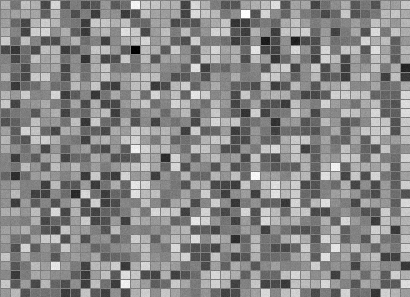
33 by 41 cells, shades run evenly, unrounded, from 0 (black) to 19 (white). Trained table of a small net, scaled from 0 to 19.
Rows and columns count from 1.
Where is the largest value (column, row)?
25, 2
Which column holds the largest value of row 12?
41
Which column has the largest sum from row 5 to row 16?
38
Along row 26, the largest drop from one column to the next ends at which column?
40
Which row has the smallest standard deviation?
26
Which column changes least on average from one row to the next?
1
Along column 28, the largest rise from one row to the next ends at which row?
8
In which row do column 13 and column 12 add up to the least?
18
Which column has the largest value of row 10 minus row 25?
10
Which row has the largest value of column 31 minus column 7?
24
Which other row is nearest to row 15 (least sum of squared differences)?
5
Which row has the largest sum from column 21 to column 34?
20
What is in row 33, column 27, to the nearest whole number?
16
